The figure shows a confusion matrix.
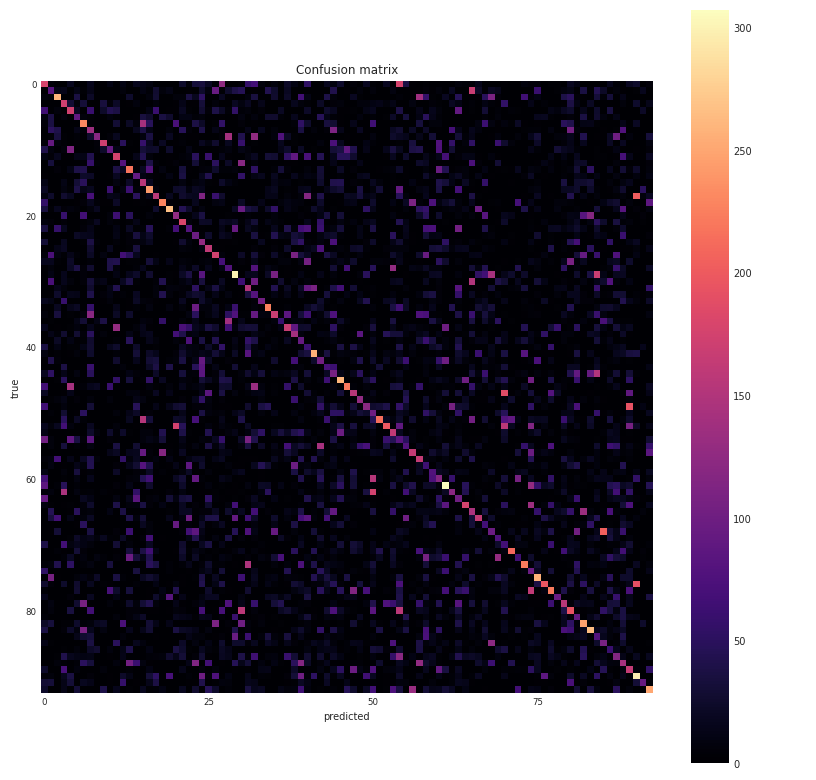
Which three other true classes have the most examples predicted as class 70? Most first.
47, 52, 51
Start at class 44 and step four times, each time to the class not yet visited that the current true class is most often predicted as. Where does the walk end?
85
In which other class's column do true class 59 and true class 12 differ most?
30
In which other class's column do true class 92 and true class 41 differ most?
56
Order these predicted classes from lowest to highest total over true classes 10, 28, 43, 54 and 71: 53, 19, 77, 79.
77, 19, 79, 53
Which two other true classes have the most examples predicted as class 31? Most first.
73, 54
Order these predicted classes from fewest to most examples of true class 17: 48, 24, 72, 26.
72, 48, 26, 24
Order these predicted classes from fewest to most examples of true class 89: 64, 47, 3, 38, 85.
64, 38, 85, 3, 47
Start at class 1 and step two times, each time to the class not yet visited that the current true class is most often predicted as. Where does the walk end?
82
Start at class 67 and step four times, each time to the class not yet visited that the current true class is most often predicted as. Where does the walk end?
15
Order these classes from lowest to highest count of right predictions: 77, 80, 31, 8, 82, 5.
5, 8, 31, 80, 77, 82
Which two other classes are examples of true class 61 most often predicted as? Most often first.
74, 0
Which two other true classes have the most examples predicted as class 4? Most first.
46, 10
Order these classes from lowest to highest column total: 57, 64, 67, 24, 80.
64, 67, 57, 80, 24
